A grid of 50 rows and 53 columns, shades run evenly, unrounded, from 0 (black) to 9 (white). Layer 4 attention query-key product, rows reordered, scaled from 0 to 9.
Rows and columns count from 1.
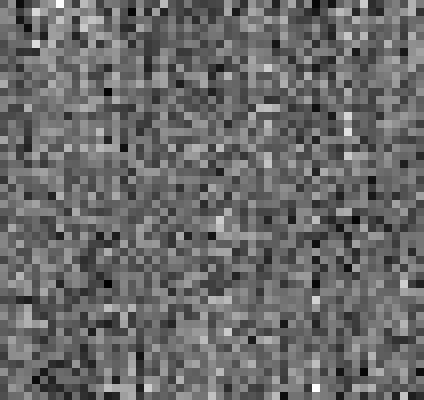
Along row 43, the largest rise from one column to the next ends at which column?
33
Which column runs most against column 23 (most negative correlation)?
15
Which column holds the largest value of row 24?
27
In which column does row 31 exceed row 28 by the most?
45
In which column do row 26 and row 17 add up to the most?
44
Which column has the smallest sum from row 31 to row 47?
12
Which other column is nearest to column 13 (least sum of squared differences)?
22
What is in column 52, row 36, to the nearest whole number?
2
